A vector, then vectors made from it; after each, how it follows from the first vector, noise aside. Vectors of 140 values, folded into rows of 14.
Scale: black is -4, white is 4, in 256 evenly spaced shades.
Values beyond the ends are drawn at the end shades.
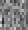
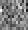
wrapped around, negated.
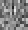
wrapped around, negated.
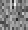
wrapped around, negated.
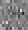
wrapped around, partly zeroed.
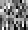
wrapped around, scaled up.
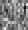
reversed.
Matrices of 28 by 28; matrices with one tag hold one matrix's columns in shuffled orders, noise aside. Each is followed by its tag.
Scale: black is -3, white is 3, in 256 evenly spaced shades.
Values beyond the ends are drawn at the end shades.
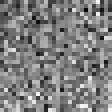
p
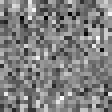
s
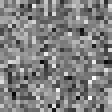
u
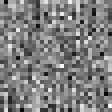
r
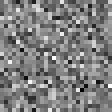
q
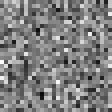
u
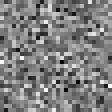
q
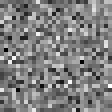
q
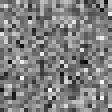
u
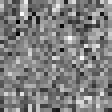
s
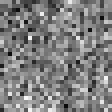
p
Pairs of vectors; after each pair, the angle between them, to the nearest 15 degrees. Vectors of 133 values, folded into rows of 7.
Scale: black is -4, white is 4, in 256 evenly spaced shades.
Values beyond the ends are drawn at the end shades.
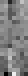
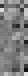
105 degrees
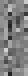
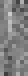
120 degrees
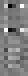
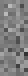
120 degrees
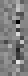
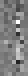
165 degrees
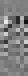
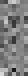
75 degrees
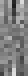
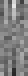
150 degrees
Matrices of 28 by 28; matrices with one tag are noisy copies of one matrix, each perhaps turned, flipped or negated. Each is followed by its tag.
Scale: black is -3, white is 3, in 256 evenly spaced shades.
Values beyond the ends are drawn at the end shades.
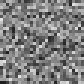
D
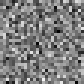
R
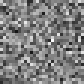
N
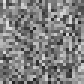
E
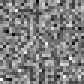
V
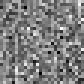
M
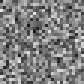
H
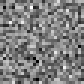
D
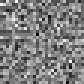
V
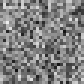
E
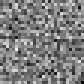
V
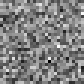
D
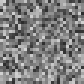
D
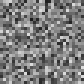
V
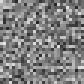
M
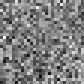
N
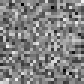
N
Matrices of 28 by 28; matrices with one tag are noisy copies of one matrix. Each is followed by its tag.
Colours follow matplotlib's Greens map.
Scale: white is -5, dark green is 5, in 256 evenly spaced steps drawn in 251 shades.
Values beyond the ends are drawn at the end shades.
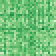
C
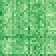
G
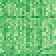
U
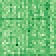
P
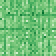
C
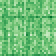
U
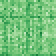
U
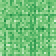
C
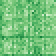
G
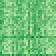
G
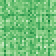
C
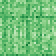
U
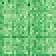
G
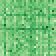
C
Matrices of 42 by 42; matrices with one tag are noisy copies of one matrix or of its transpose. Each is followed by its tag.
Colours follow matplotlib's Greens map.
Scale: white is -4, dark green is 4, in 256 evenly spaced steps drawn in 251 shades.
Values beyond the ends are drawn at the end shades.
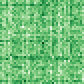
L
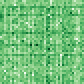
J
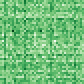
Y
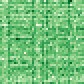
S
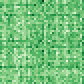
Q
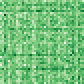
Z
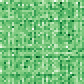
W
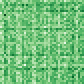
Z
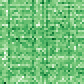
S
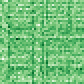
S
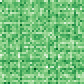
W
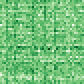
J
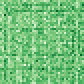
Z
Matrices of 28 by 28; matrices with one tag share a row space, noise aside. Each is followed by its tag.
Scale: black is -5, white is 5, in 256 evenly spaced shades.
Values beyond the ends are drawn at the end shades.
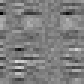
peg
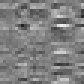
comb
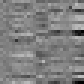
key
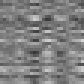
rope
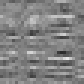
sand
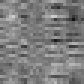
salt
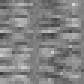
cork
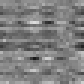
rope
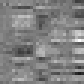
key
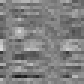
peg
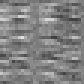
cork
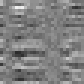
peg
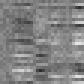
key
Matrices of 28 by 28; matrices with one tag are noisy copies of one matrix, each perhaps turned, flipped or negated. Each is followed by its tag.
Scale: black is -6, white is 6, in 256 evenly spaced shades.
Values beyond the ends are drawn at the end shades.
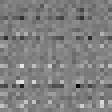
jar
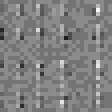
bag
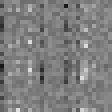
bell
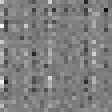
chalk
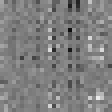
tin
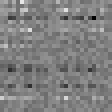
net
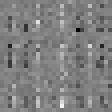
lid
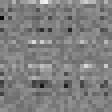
bell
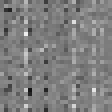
jar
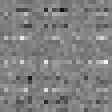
lid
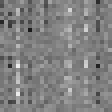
net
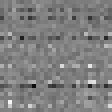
jar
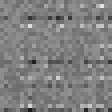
chalk
